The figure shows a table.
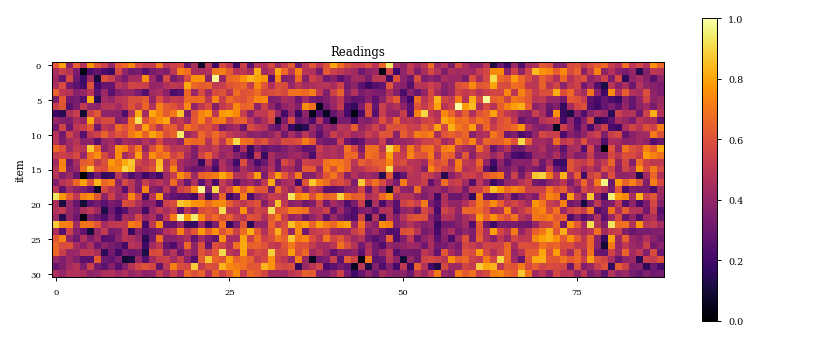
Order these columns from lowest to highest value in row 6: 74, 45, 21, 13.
74, 21, 45, 13
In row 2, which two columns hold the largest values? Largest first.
23, 63
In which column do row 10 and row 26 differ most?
18
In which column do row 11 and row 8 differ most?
67
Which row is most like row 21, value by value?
27
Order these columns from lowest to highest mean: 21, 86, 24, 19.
86, 19, 21, 24
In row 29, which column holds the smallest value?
43
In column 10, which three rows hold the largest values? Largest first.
15, 14, 12
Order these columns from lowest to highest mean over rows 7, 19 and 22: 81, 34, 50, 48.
50, 48, 34, 81
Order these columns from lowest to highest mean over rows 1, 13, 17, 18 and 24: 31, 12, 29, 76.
12, 76, 31, 29
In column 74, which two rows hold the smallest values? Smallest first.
7, 22
